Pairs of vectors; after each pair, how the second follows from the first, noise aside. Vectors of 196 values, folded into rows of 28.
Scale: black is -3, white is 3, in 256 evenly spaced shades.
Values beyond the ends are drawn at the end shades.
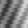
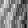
wrapped around, negated.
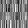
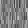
wrapped around, negated, shrunk.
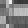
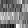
reversed.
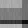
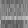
wrapped around, negated, shrunk.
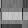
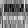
wrapped around, negated.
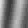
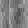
wrapped around, shrunk.
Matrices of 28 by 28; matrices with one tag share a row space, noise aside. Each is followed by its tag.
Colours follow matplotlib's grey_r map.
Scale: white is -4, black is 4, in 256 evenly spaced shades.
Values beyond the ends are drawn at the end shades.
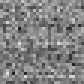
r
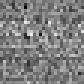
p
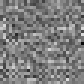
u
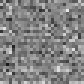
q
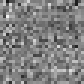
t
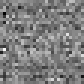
u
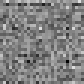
u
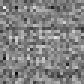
u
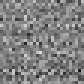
p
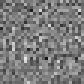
p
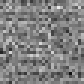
q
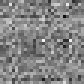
q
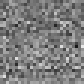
u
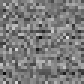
u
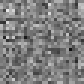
t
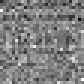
r
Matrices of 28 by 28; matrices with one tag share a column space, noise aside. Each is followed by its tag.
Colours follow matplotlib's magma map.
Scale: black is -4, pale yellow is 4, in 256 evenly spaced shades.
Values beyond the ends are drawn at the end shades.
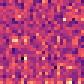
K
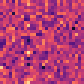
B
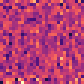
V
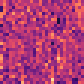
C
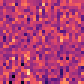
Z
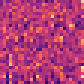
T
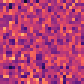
V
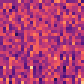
V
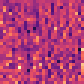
C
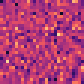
B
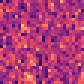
T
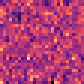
Z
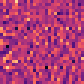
B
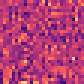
Z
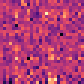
Z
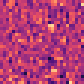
Z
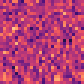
B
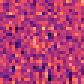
B
